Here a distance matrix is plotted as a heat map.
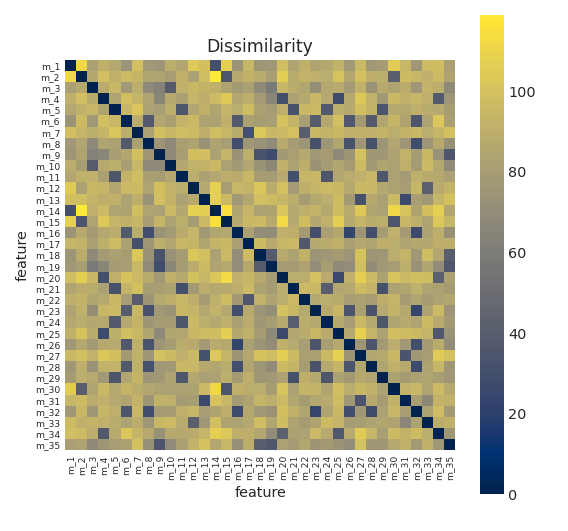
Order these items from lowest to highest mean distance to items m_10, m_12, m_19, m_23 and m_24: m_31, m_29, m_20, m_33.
m_29, m_33, m_31, m_20
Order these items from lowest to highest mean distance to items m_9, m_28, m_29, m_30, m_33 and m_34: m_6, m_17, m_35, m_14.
m_35, m_6, m_17, m_14
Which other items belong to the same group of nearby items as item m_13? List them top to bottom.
m_27, m_31
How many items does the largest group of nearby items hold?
7
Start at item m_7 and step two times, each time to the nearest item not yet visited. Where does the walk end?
m_22
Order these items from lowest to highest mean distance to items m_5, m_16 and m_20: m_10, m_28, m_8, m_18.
m_8, m_28, m_18, m_10
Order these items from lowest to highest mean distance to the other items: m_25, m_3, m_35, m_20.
m_35, m_3, m_25, m_20
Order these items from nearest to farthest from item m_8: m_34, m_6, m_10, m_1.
m_6, m_10, m_1, m_34
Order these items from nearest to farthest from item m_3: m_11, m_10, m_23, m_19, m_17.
m_10, m_19, m_23, m_17, m_11
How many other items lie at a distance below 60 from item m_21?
4
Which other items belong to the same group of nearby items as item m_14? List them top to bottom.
m_1
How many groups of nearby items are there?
10
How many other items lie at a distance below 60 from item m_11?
4
